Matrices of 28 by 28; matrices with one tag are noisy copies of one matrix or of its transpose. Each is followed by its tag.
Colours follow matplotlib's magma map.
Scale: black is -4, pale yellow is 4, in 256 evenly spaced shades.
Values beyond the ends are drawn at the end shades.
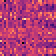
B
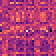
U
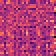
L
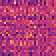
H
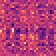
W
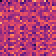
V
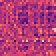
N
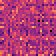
L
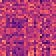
N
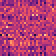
H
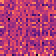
L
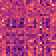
N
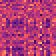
N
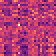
B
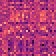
U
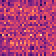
H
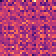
V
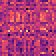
U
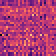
H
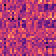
B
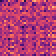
V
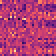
B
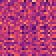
V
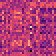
U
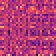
L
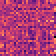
L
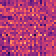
H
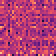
L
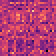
U
